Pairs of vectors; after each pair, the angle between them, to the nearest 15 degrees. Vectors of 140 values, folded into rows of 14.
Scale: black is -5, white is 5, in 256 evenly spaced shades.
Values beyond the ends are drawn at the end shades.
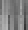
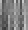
150 degrees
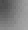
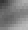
30 degrees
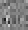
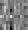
75 degrees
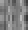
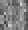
45 degrees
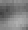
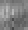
150 degrees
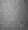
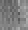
135 degrees
